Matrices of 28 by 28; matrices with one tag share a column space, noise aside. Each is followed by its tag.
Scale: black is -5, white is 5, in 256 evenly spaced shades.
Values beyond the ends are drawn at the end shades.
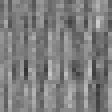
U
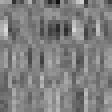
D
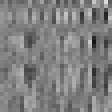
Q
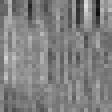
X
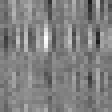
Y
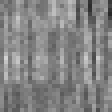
X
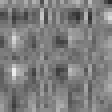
Q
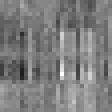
U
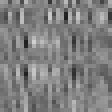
Q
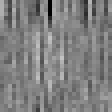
X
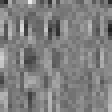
D
